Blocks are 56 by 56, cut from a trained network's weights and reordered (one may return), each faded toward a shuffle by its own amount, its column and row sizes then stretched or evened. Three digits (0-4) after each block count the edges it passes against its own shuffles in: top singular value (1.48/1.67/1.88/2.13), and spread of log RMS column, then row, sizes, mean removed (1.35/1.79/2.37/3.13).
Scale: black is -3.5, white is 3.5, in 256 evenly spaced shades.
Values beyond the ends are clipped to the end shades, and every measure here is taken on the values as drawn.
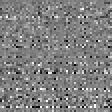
2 2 4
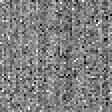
1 0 0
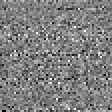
1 0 3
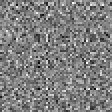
4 1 2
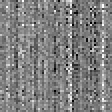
4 3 1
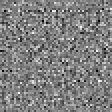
0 0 3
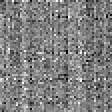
2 0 2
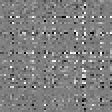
1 3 4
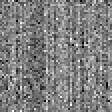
3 0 1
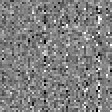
2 3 0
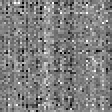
3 2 2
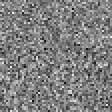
0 0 0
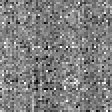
1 0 2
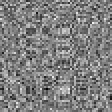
4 0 1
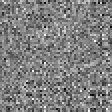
2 1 1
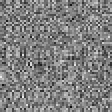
4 0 1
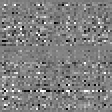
1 2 4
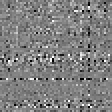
1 2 4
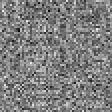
3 1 0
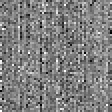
2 2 1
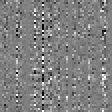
3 4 1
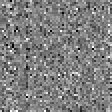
0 3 1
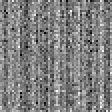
4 2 1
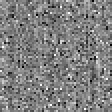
0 0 0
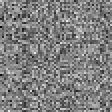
4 1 0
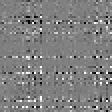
4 3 4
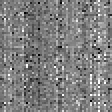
3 3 1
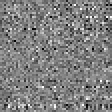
3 1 3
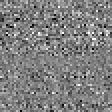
1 0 3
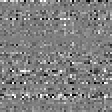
1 1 4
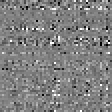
0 2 4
